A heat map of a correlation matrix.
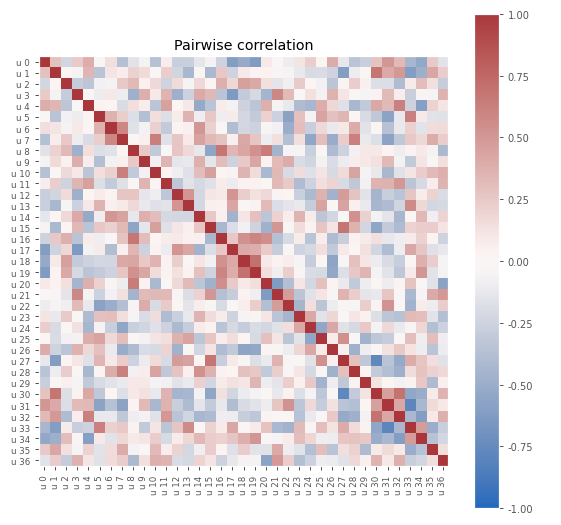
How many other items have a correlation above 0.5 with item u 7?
3
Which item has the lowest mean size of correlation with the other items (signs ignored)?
u 29
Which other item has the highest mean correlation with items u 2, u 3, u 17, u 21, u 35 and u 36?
u 10
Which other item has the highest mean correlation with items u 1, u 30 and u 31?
u 32
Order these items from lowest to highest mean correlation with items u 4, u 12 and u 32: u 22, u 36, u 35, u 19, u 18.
u 19, u 18, u 22, u 36, u 35
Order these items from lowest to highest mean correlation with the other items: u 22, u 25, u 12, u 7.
u 22, u 12, u 25, u 7
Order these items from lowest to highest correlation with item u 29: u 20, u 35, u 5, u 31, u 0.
u 35, u 0, u 5, u 20, u 31
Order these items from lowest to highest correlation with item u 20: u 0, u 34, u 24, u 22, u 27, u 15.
u 15, u 22, u 24, u 27, u 34, u 0
